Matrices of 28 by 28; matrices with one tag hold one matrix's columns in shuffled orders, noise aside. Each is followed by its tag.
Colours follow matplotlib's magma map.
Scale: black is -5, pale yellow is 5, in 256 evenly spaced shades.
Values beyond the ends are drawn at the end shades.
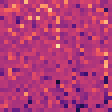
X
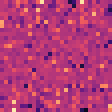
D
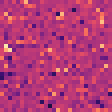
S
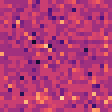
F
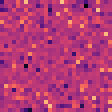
D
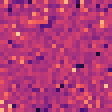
D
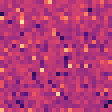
S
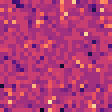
D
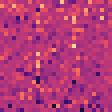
X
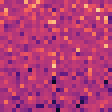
X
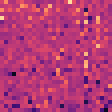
X
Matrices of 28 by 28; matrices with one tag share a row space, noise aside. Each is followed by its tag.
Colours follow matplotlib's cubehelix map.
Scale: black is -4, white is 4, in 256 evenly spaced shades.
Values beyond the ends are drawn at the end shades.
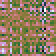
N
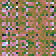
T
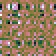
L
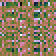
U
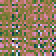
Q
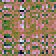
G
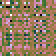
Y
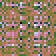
U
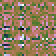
G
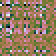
Y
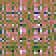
U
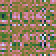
N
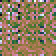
L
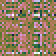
U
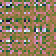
Y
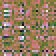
G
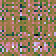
U
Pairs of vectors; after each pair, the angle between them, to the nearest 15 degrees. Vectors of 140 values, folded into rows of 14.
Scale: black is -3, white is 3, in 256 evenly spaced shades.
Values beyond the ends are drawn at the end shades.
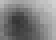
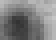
15 degrees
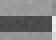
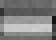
150 degrees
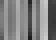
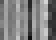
15 degrees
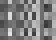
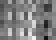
45 degrees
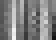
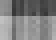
120 degrees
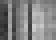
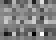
90 degrees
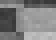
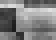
45 degrees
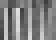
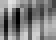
135 degrees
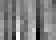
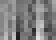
150 degrees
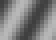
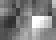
120 degrees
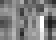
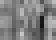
165 degrees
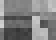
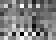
120 degrees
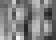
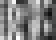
30 degrees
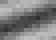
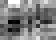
45 degrees
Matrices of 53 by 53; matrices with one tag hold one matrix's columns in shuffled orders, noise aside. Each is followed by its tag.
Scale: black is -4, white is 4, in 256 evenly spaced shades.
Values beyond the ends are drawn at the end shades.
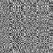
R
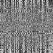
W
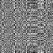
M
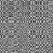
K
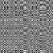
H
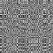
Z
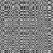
H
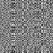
M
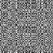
M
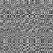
Z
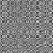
K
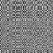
H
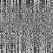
W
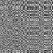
H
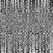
W
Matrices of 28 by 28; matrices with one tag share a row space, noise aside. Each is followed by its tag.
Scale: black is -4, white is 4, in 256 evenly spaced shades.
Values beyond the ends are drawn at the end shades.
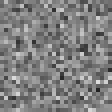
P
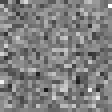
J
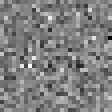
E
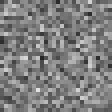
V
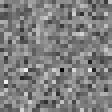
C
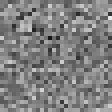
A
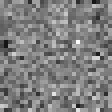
J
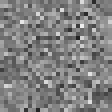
V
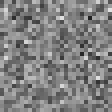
P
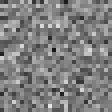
A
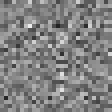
P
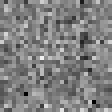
V
